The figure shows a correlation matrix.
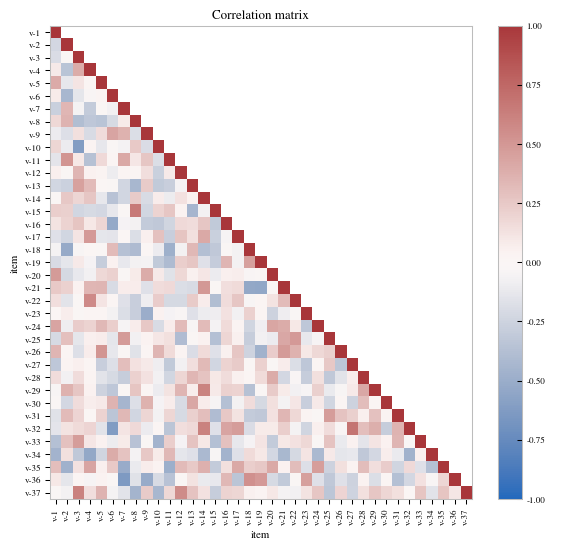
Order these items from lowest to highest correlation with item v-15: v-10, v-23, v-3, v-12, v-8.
v-3, v-23, v-12, v-10, v-8
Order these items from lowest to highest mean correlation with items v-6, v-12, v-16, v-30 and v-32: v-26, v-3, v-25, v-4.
v-25, v-26, v-4, v-3
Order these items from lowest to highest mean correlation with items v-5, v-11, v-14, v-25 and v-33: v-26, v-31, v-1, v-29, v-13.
v-1, v-13, v-29, v-26, v-31
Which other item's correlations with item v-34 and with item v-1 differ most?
v-24
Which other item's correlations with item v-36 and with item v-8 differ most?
v-18
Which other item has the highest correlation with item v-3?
v-37
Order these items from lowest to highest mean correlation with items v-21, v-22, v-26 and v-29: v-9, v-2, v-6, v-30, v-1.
v-6, v-9, v-30, v-2, v-1
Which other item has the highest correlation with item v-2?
v-11
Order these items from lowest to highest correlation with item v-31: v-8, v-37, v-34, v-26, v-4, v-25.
v-8, v-34, v-4, v-37, v-26, v-25
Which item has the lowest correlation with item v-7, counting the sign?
v-36
